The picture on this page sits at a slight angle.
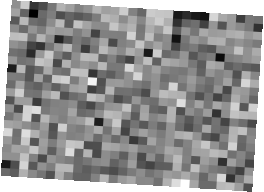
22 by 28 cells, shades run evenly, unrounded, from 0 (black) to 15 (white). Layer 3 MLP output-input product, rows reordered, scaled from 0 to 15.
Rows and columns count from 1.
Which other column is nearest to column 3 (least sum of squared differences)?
22
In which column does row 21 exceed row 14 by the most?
25
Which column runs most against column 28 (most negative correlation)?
12
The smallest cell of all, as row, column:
2, 3
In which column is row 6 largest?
17
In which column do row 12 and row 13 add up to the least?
4
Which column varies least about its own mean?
5
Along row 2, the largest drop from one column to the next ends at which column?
19
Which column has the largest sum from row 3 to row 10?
14
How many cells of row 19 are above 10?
4
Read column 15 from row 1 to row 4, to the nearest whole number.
6 8 7 7
